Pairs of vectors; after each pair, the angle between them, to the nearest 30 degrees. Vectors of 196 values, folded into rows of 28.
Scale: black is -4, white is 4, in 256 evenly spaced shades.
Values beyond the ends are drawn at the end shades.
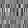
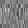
30 degrees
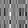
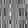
30 degrees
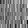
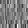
60 degrees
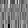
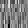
30 degrees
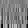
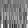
150 degrees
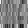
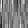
120 degrees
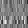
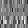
30 degrees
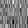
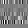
90 degrees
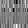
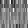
120 degrees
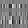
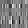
30 degrees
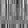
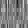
30 degrees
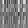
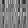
150 degrees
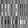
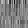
120 degrees
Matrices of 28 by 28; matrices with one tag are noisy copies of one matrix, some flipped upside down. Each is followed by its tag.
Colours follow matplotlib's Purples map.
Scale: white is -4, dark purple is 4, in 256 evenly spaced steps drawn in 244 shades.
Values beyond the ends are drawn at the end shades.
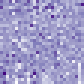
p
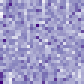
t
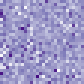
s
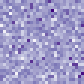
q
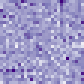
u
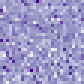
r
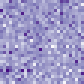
u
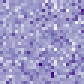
q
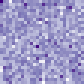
t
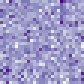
u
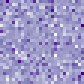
q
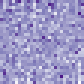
p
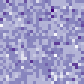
q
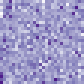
t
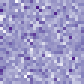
s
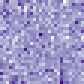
u
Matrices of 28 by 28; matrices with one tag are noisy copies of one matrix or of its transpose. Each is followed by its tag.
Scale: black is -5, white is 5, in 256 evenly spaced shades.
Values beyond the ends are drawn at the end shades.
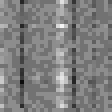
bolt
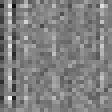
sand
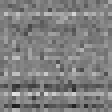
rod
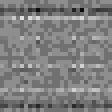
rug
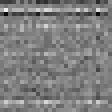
sand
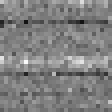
bolt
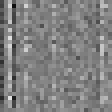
sand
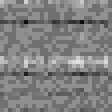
bolt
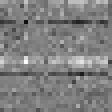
bolt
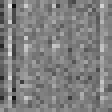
sand
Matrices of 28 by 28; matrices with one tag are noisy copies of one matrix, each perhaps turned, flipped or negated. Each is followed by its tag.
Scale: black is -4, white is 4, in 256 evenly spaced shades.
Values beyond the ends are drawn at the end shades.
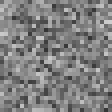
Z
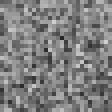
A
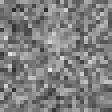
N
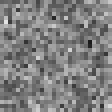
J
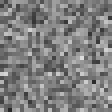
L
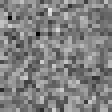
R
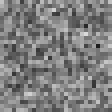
J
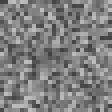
N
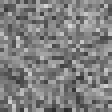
L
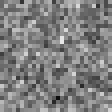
J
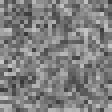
J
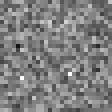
Z
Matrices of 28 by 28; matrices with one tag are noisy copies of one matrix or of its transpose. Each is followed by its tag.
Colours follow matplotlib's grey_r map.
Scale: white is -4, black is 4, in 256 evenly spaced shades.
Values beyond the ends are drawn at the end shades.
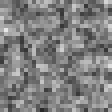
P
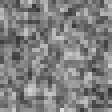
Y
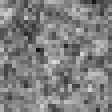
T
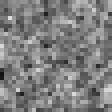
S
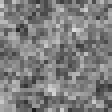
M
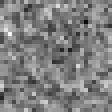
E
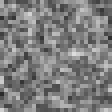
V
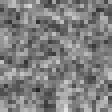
P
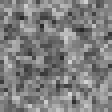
E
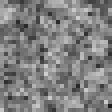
T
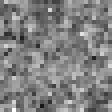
Y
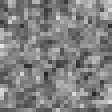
S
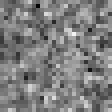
Y
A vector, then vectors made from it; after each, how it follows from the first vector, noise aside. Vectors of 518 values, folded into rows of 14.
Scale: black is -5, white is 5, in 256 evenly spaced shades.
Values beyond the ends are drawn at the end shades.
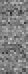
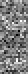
reversed, negated, scaled up.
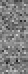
reversed.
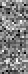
reversed, negated, scaled up.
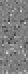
negated, partly zeroed.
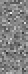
sign-scrambled.
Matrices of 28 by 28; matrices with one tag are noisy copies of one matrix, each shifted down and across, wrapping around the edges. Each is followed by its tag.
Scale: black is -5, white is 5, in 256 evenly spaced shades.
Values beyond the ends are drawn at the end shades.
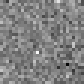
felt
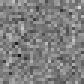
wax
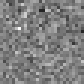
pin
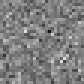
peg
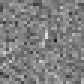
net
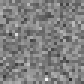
peg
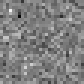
net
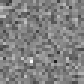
peg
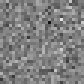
wax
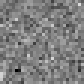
pin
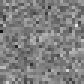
net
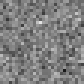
wax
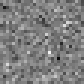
net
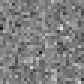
peg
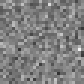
peg
